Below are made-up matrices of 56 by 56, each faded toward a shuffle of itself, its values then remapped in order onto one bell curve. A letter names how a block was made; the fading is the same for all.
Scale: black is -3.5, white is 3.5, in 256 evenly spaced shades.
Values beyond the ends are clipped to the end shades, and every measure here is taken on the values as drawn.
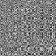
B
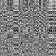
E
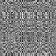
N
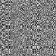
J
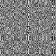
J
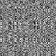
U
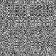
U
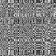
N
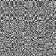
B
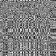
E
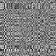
N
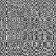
E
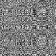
U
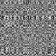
B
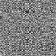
U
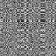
E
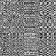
E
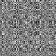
B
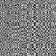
N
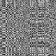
E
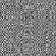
N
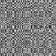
N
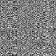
U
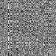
J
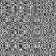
B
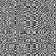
N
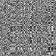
J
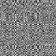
E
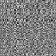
U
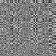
N
